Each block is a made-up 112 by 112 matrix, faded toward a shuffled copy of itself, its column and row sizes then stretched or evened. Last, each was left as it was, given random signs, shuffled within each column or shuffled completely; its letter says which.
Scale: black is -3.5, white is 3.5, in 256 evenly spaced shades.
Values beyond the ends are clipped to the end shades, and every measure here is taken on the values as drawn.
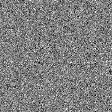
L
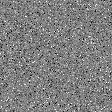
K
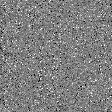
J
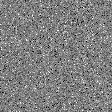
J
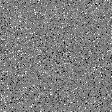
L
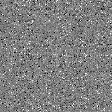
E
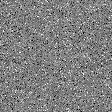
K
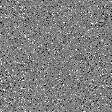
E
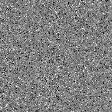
J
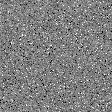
K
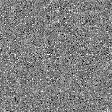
E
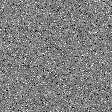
K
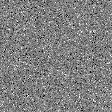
J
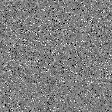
L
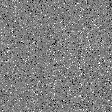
J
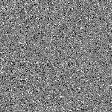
E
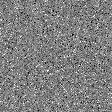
K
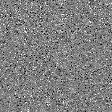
E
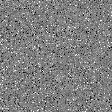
E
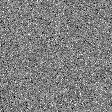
K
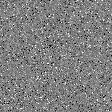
K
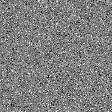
J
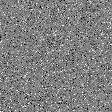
K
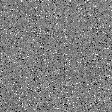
L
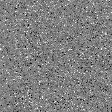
J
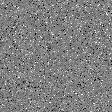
K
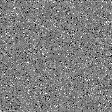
L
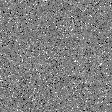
K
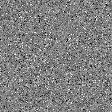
L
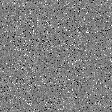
L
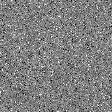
J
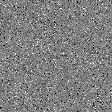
J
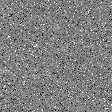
K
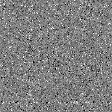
E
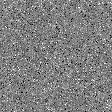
K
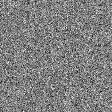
J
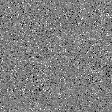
E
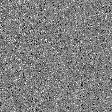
J
